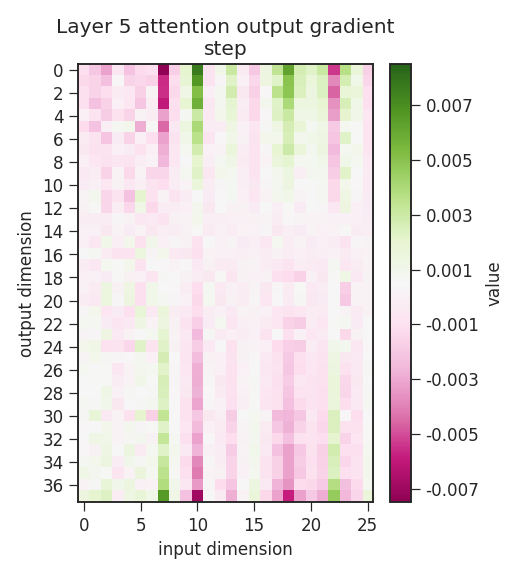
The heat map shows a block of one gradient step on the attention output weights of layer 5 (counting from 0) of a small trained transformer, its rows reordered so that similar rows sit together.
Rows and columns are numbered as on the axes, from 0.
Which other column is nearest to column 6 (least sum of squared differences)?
11
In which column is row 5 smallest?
7
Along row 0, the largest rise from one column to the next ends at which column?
23
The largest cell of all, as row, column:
0, 10
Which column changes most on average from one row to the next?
5
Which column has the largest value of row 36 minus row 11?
22
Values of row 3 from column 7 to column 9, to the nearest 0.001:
-0.006 -0.001 0.002
